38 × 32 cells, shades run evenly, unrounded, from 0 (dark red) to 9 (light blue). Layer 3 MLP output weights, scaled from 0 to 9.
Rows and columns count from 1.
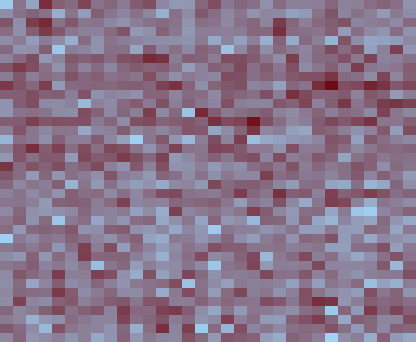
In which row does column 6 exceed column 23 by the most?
11
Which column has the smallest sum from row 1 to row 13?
26
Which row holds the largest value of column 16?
37
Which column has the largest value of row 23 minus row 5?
24
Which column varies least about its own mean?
9
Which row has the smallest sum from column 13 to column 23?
14
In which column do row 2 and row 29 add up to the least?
16
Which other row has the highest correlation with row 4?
3
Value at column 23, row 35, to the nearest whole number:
6
